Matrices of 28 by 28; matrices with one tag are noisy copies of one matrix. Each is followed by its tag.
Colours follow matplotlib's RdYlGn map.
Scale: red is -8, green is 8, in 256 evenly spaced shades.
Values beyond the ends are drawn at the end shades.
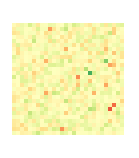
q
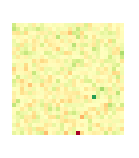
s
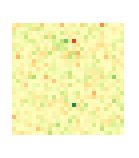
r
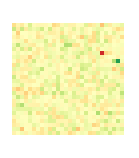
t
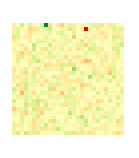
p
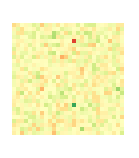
r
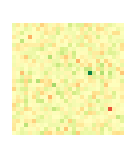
q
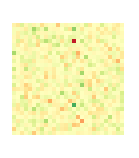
r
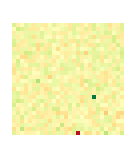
s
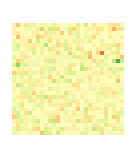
t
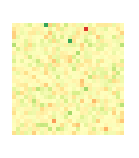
p
